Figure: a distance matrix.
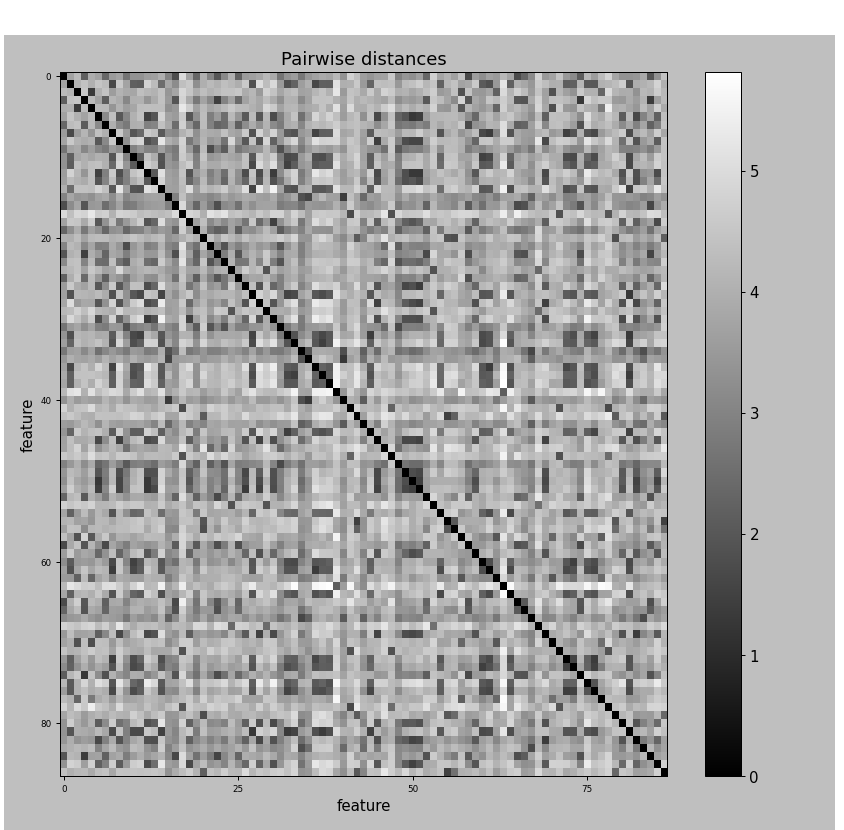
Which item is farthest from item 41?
63
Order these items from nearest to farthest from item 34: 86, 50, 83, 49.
83, 50, 49, 86
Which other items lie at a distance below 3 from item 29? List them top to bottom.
24, 53, 68
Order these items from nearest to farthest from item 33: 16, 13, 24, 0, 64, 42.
64, 16, 0, 24, 13, 42
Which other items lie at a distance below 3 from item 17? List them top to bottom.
41, 47, 71, 78
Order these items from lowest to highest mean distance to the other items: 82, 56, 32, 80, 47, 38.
82, 32, 80, 38, 56, 47
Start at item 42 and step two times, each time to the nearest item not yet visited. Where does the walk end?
86
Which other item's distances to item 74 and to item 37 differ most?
3
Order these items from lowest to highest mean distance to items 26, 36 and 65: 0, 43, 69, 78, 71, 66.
0, 66, 69, 43, 71, 78
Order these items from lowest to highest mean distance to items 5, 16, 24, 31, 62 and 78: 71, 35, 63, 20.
35, 71, 20, 63
